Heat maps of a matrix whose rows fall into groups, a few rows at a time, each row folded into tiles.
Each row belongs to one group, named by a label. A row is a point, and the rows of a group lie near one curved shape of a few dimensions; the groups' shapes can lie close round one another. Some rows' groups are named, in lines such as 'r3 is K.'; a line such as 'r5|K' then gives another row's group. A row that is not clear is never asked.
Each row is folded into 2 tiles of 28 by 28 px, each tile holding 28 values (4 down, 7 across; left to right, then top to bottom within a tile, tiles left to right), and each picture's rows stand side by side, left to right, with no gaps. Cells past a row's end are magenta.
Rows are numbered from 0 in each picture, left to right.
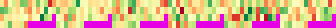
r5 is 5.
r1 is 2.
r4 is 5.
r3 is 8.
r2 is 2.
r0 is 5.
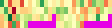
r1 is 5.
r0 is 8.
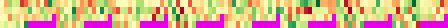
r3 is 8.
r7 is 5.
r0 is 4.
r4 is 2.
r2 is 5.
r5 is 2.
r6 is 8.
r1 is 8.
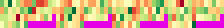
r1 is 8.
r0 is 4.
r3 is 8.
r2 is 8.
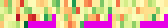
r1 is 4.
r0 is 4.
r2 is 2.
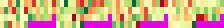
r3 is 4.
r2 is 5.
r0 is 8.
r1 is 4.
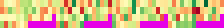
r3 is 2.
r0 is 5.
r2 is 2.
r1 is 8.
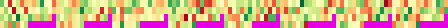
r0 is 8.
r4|5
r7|8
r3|4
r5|5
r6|5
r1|5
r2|2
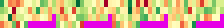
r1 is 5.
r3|4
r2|8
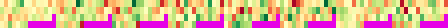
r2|5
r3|8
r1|5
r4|2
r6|5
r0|2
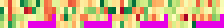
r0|2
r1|8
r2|2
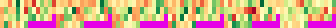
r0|8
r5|5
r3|8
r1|8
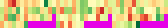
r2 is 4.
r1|5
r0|8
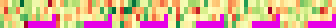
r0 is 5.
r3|2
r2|2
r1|2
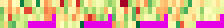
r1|4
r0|2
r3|2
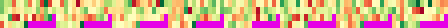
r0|4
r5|4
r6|4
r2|4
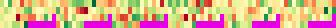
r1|2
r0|4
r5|2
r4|2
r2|5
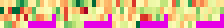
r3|2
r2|4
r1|2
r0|2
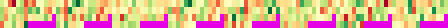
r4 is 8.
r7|4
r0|8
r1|2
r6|5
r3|2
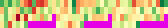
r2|4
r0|4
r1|4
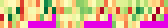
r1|5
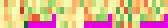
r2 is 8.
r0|4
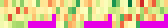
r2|4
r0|2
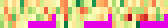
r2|4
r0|2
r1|2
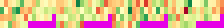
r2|8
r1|5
